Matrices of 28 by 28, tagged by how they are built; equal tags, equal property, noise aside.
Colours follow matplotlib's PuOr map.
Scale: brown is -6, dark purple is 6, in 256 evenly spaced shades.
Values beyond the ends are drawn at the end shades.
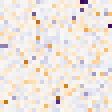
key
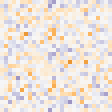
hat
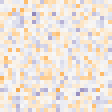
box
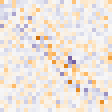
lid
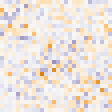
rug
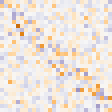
lid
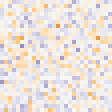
box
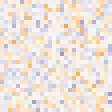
hat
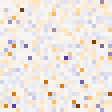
key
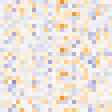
hat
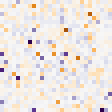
key
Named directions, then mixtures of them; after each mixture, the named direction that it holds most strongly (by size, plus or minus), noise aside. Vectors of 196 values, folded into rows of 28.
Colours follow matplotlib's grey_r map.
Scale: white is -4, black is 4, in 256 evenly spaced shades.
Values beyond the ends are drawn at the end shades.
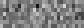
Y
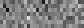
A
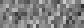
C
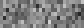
Y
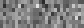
Y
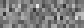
Y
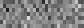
A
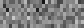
A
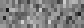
C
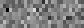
A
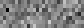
A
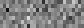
A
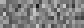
Y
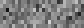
Y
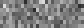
A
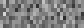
Y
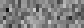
Y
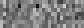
Y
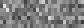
A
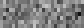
Y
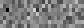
A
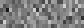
A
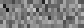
A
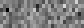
Y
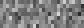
C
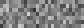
A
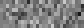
C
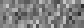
C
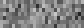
Y
